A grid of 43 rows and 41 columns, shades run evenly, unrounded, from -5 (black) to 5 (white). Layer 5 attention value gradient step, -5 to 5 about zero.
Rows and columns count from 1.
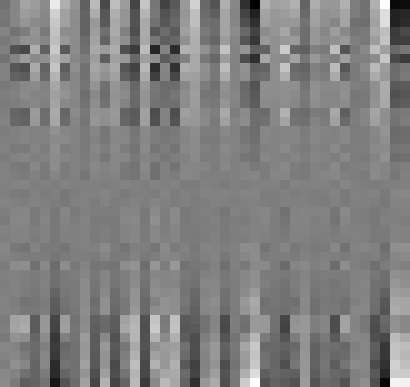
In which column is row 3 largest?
39
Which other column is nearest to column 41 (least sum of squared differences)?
40
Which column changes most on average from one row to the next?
16
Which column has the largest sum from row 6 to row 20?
6
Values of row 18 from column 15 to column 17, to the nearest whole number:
0 0 0
